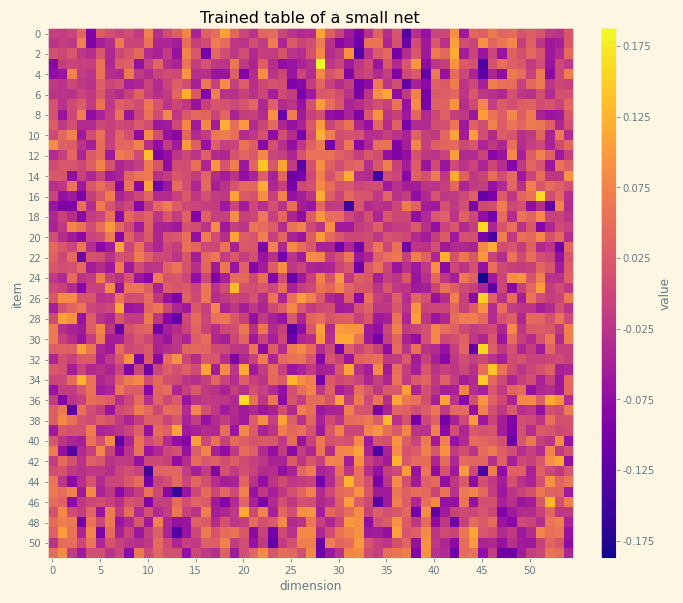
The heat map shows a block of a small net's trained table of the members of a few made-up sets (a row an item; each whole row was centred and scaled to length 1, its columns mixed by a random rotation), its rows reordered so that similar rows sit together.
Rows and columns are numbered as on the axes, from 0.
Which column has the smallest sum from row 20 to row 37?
6
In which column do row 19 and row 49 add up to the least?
13
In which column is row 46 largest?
52
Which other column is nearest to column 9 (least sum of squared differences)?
0
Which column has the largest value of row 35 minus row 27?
37
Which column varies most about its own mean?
45
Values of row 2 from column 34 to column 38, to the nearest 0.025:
0.025 0.05 -0.1 -0.025 0.025
